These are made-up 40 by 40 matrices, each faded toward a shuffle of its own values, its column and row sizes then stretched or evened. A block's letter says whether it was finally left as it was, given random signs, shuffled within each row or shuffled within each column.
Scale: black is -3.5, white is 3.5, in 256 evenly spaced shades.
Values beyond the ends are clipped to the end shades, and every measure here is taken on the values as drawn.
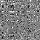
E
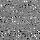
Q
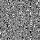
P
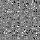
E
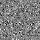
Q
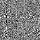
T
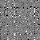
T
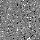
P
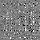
E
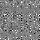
E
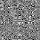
E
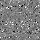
Q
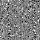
P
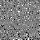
E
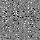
T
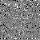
T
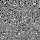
Q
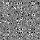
E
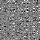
E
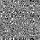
E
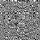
E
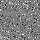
Q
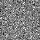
P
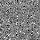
P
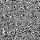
Q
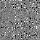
T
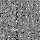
P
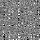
E
